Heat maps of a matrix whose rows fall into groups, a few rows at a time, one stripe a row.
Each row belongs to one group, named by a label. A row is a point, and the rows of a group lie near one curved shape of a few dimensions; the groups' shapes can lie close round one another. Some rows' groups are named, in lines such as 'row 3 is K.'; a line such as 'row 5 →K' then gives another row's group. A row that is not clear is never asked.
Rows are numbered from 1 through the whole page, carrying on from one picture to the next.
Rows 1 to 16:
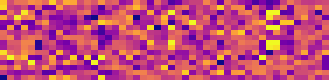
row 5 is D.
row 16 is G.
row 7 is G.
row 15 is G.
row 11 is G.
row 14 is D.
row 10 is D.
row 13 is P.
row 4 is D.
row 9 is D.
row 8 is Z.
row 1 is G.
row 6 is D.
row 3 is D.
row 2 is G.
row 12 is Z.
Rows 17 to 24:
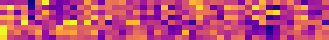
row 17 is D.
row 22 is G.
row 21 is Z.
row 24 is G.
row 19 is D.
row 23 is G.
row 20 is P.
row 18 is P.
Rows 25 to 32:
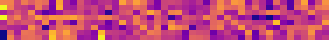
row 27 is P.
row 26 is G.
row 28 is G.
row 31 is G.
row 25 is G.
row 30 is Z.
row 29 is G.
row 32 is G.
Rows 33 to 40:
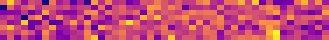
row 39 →D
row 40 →D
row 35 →D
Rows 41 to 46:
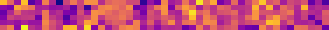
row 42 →D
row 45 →D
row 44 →D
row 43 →D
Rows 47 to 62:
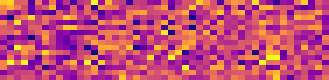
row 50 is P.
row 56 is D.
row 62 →G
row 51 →D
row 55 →D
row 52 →Z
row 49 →G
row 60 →G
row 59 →Z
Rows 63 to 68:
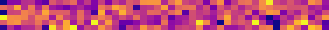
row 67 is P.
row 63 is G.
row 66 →G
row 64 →D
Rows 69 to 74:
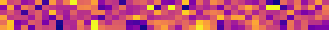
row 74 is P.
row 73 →P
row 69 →G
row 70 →D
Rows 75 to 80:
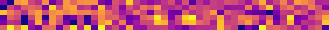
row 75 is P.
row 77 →G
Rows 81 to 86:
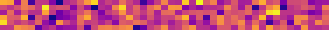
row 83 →D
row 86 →D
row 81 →P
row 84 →P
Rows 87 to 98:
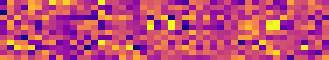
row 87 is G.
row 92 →D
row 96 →D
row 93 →D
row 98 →G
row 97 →D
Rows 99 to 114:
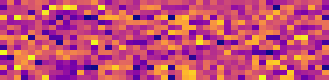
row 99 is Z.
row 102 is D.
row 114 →D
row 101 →D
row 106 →P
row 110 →P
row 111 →D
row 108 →G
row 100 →G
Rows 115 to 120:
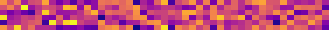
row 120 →D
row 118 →G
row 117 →D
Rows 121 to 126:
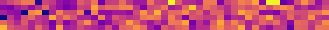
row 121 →D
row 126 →G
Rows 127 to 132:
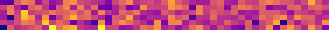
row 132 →G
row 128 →Z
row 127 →P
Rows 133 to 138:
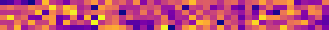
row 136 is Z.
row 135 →G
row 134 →G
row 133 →D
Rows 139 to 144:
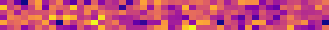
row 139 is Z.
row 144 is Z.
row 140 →G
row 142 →G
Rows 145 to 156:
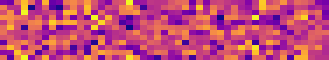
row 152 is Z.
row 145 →P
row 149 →G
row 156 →P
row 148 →P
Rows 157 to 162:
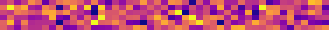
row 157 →Z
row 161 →P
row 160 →Z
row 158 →Z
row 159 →G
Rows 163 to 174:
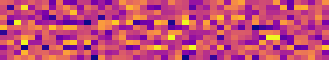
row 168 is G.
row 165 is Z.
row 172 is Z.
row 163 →G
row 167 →D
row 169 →G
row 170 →D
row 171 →Z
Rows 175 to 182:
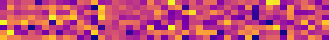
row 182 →G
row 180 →D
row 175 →D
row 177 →Z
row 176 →G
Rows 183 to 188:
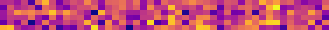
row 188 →P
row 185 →G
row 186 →P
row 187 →D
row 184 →D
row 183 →D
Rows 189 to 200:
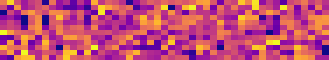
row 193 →Z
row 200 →P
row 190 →D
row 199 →Z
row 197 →D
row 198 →P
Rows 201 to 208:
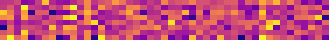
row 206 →G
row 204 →Z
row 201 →D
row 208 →Z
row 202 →Z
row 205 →D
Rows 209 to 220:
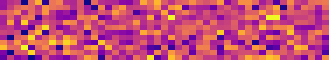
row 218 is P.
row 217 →G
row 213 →Z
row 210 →G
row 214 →D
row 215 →Z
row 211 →D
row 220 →D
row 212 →D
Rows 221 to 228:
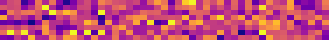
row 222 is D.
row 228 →P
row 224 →G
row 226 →D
